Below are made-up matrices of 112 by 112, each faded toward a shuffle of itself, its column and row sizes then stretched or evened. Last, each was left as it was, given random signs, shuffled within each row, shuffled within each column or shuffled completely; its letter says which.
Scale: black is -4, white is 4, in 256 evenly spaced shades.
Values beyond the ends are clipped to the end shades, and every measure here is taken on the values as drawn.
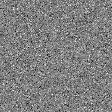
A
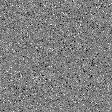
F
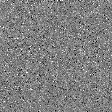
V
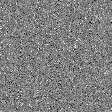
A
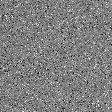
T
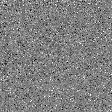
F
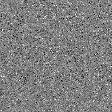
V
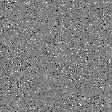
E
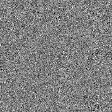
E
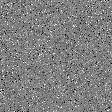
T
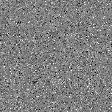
E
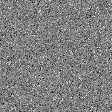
A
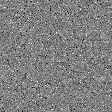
T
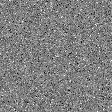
T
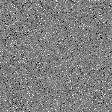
A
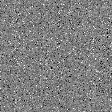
A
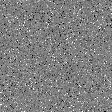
T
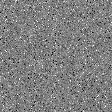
A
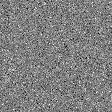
T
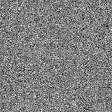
E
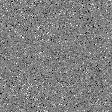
F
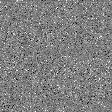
F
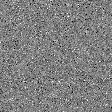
F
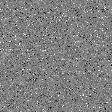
F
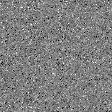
V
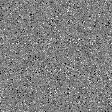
V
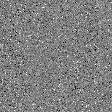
A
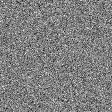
T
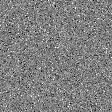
T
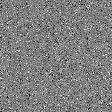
V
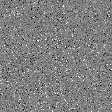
E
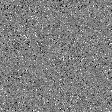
F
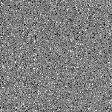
E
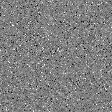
F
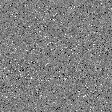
F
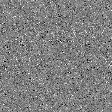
F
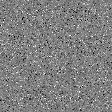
F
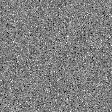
A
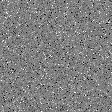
T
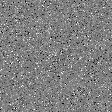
T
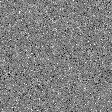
T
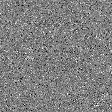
F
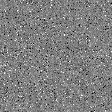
V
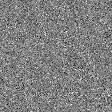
F
